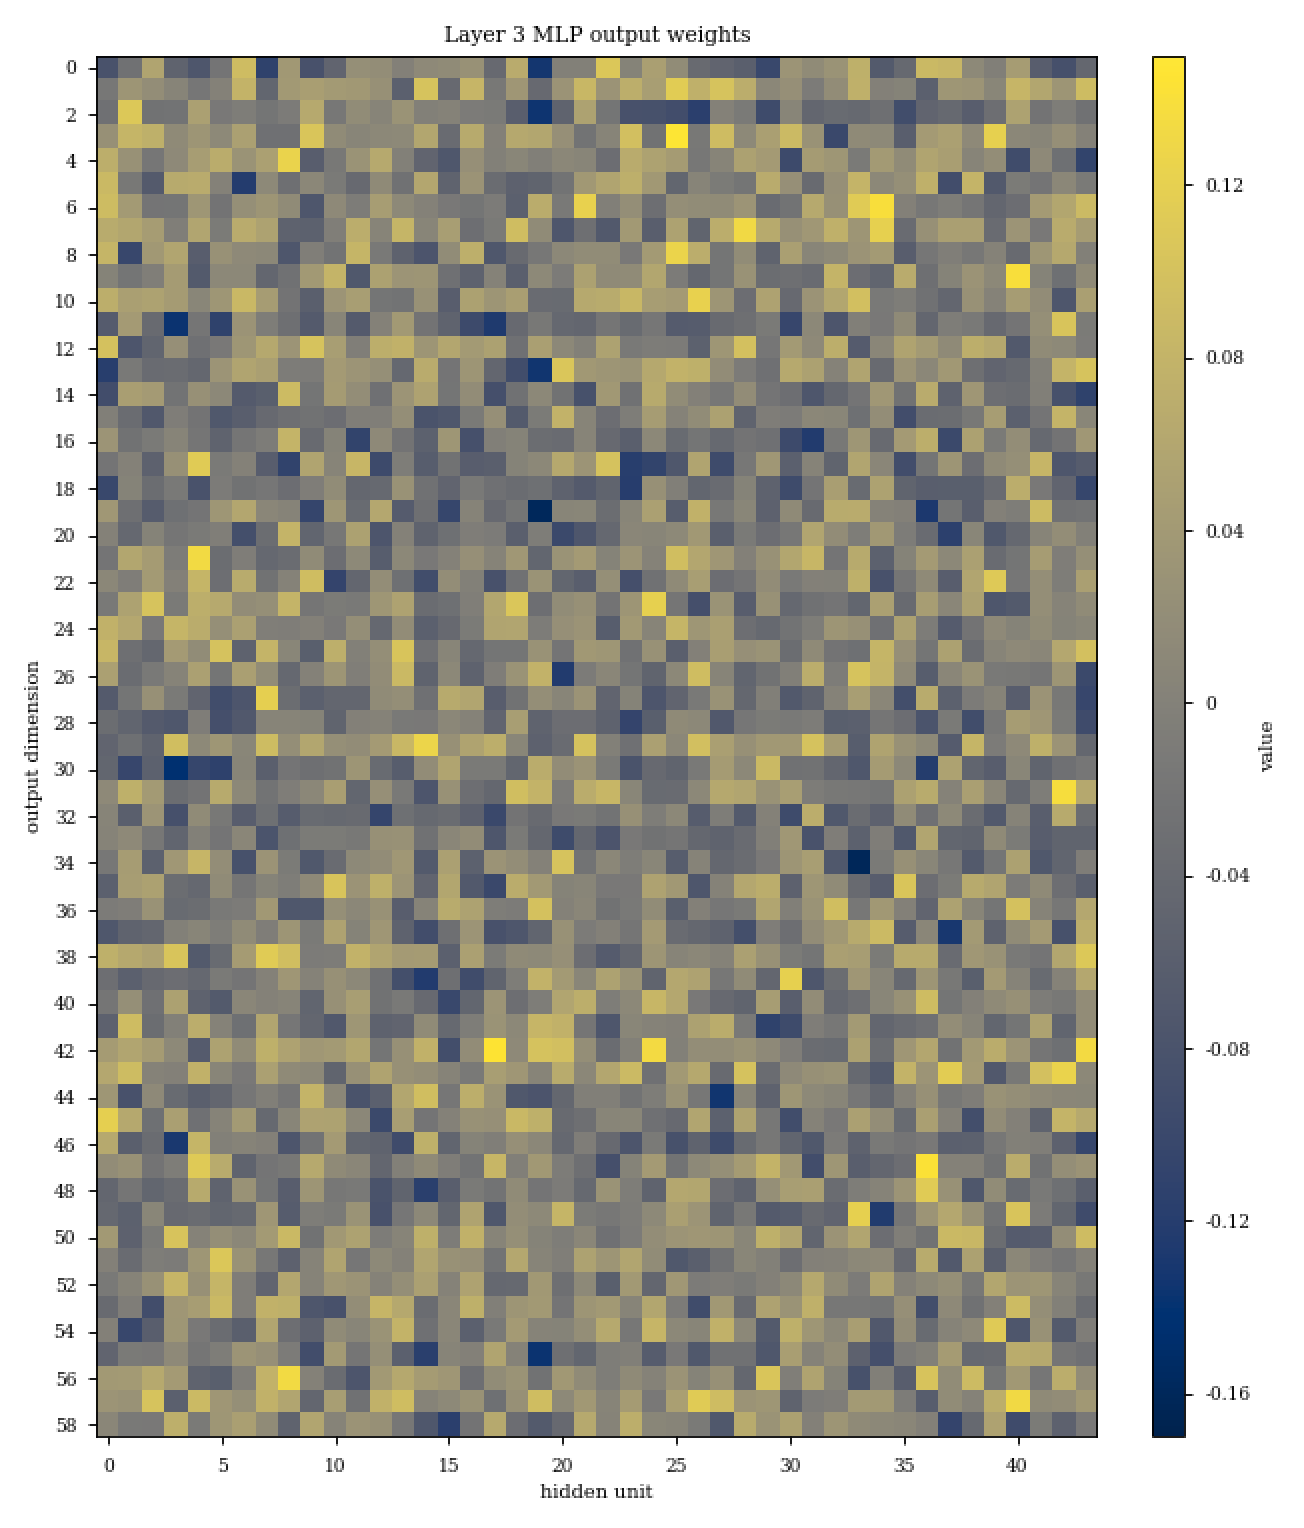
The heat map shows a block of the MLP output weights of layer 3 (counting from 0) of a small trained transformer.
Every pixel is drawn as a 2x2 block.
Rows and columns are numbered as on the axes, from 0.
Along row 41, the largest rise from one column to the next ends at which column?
1
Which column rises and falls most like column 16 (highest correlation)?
14
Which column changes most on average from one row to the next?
26
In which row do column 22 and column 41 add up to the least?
33
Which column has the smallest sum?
15
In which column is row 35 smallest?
17
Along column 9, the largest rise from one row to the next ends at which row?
12
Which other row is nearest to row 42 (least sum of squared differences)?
38
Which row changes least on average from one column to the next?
28
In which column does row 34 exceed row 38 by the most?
4
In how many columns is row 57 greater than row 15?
33
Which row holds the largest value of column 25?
3
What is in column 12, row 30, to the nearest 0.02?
-0.04
